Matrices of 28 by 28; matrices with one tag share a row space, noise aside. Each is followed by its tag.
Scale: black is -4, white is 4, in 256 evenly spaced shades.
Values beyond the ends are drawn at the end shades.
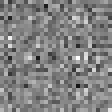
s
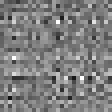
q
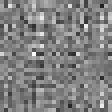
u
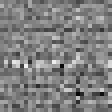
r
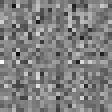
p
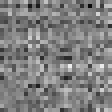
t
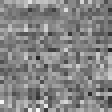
t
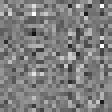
u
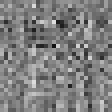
u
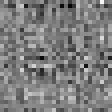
u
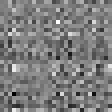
q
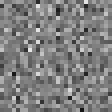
p
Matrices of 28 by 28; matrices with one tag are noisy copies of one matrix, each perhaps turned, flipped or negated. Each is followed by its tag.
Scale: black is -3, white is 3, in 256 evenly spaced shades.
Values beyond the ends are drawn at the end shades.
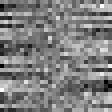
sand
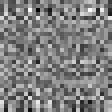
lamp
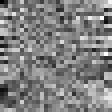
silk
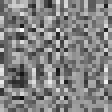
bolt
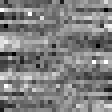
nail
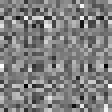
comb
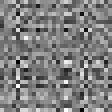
comb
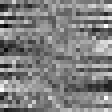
sand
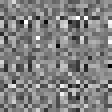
comb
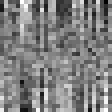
sand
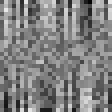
sand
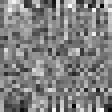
silk
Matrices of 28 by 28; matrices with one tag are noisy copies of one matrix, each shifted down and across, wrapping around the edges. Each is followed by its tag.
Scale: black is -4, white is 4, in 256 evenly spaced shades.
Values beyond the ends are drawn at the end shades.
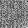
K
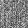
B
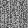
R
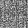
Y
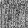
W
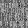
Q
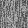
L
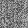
K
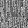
Q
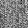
K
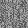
K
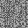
B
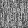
Q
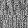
Q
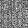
Y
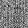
B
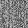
B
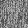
L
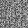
B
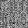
K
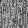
L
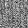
K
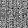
Y
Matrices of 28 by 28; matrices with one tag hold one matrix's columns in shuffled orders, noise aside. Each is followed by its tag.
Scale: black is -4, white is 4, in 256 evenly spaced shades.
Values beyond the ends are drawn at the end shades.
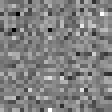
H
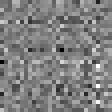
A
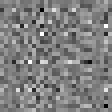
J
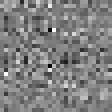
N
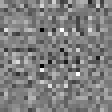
N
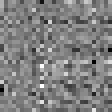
A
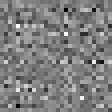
J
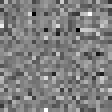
H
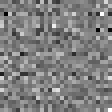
H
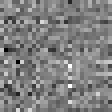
A
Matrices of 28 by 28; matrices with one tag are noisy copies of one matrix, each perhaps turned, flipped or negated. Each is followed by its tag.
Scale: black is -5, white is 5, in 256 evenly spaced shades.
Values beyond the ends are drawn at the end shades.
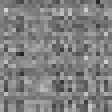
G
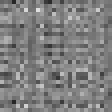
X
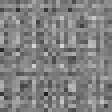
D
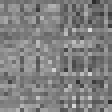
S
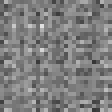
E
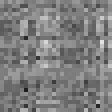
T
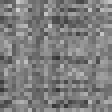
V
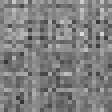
S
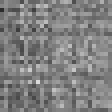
S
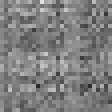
T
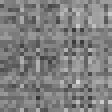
S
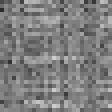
V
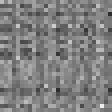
G
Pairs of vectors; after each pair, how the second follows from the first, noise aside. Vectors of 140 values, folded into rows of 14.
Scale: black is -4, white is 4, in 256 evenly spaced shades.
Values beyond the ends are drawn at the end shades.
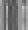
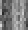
wrapped around.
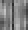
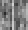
negated.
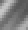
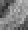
negated.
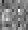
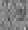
reversed, negated, shrunk.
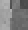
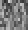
sign-scrambled.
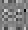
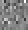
wrapped around, negated, partly zeroed.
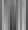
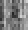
wrapped around.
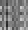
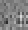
reversed, negated, partly zeroed.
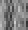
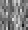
wrapped around, negated.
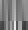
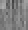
reversed, negated, shrunk.
